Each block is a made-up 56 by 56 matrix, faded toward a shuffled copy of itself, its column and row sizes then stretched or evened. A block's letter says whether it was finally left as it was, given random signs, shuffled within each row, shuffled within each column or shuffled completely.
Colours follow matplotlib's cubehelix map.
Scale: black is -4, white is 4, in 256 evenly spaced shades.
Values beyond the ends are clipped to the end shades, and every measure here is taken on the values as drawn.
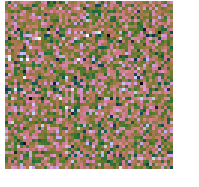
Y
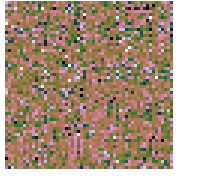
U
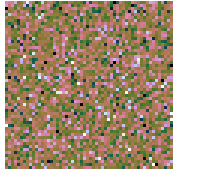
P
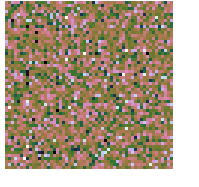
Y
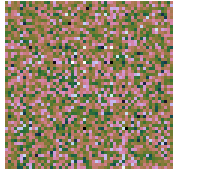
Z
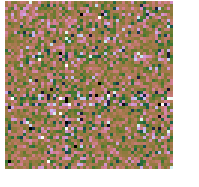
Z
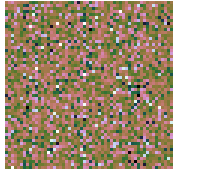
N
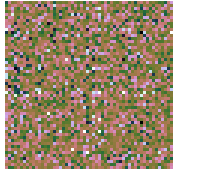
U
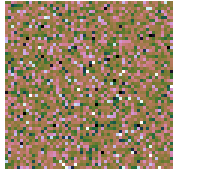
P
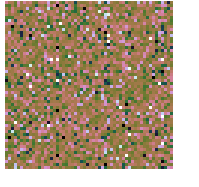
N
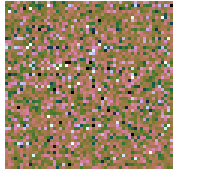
Y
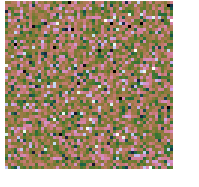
P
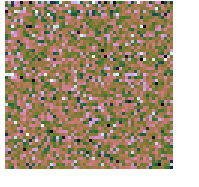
Y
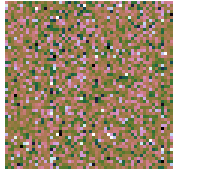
N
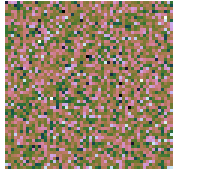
P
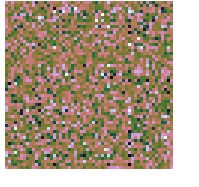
U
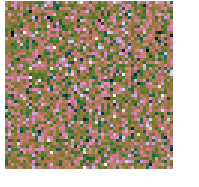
P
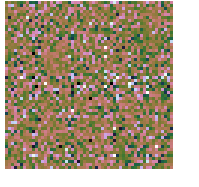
Z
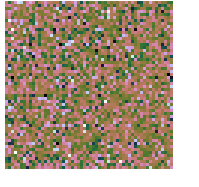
Z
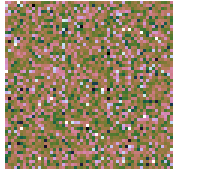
N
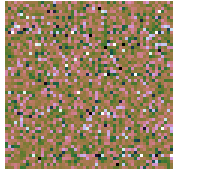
Y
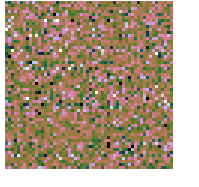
Y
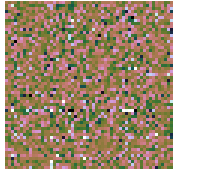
Z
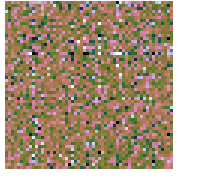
Z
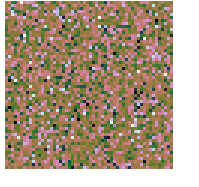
P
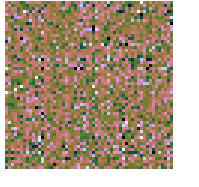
U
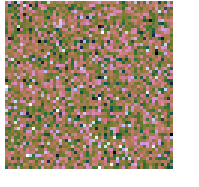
P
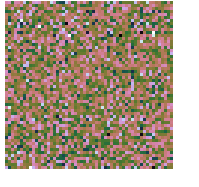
Z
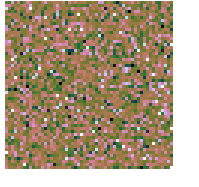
P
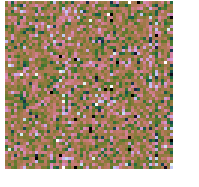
N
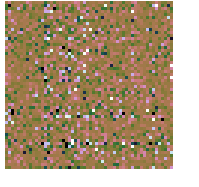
Z
